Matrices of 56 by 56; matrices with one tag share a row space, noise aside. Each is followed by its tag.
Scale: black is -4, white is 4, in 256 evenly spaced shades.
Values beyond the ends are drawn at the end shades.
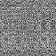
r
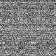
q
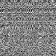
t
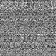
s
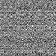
s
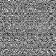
t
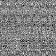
r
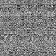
s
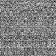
s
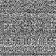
s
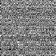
q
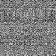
s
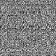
r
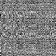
q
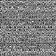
q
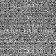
s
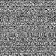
s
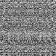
t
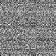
q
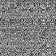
r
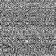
q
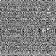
r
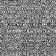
r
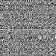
t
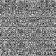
q
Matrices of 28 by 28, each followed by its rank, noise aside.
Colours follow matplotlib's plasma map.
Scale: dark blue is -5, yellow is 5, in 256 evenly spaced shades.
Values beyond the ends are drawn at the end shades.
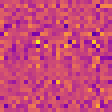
four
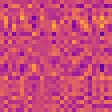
three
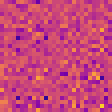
six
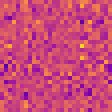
six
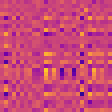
two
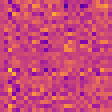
four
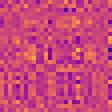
four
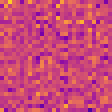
six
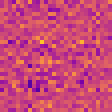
six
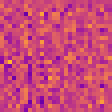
six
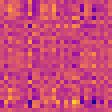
two
